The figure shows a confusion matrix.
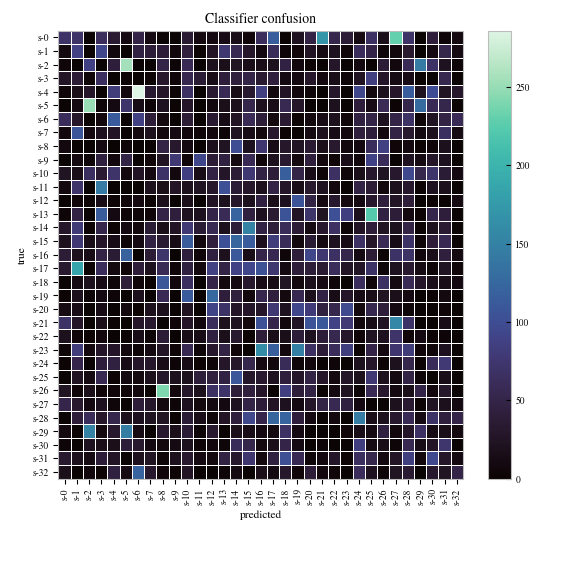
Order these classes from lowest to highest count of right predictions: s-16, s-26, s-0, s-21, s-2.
s-26, s-16, s-0, s-2, s-21
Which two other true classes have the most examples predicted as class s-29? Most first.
s-2, s-5
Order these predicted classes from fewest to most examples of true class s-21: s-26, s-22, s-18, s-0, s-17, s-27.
s-18, s-26, s-17, s-0, s-22, s-27
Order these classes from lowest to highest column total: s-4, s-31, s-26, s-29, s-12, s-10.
s-29, s-4, s-26, s-31, s-12, s-10
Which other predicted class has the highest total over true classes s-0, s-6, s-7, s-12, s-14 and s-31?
s-27
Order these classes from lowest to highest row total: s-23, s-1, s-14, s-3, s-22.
s-22, s-3, s-1, s-14, s-23
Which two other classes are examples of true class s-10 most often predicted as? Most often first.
s-18, s-28
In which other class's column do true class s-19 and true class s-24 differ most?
s-12
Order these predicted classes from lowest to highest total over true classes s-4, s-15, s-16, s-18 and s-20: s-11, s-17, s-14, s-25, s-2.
s-11, s-2, s-25, s-17, s-14
